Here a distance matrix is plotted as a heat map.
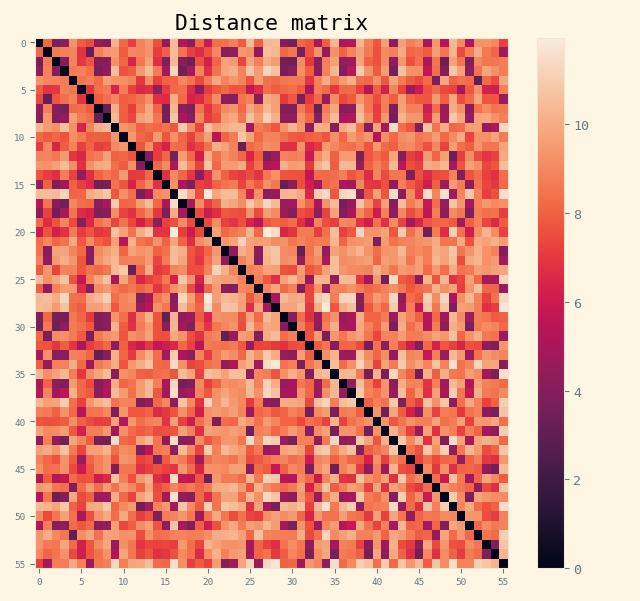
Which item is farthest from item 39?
55
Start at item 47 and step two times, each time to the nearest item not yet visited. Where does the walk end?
52
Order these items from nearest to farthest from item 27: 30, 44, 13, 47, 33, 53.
13, 53, 44, 47, 30, 33
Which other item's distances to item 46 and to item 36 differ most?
20
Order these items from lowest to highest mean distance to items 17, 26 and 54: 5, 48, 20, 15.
15, 5, 48, 20
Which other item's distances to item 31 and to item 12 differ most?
49
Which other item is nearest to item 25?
41
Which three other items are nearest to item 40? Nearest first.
21, 10, 18
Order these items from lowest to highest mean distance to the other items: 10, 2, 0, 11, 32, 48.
32, 2, 0, 48, 11, 10
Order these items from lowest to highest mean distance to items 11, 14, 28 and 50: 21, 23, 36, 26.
26, 23, 36, 21
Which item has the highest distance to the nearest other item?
10
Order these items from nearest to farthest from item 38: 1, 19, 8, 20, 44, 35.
19, 44, 35, 1, 8, 20
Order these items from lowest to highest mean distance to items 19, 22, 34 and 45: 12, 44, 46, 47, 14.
14, 44, 12, 46, 47
